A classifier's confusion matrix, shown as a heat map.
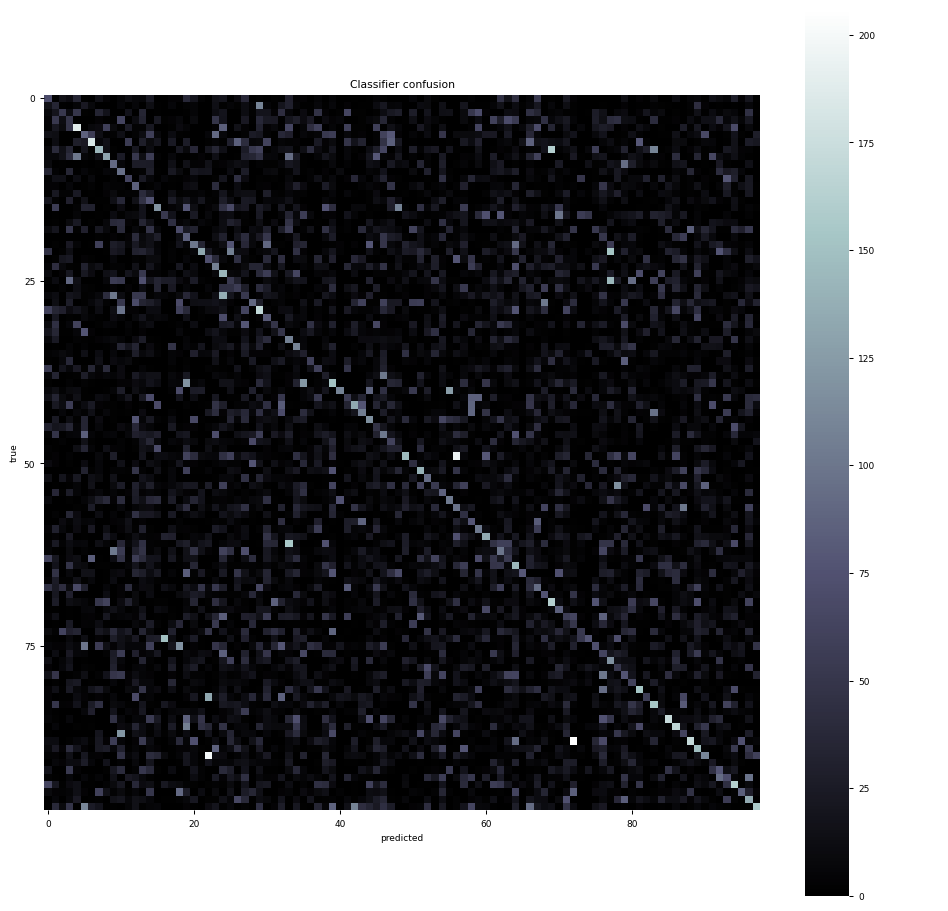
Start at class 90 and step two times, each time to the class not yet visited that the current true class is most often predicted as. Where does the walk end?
56
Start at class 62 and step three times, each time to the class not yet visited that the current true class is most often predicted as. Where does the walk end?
76
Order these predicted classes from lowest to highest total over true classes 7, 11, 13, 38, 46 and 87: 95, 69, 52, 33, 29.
95, 52, 33, 29, 69
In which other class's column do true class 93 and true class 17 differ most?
96
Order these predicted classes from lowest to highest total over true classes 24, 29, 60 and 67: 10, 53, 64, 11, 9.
53, 9, 11, 10, 64
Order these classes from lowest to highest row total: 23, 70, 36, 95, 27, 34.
36, 70, 34, 95, 23, 27
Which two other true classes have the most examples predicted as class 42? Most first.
97, 56
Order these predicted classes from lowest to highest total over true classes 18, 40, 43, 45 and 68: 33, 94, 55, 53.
53, 33, 94, 55
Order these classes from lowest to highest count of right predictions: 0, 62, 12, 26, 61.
61, 26, 0, 12, 62
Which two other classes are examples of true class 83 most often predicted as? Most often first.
87, 93
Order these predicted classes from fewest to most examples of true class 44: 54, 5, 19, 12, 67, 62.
19, 67, 5, 62, 54, 12
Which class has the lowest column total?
40
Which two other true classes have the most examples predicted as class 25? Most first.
21, 20
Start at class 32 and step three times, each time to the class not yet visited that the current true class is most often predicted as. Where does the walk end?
64
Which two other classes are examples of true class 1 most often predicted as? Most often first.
29, 89
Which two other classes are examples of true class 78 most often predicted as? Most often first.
52, 96
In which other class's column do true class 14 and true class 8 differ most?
4
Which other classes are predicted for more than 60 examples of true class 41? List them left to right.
14, 58, 59
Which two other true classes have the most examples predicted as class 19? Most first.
39, 86
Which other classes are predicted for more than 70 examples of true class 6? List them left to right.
26, 47, 66, 81
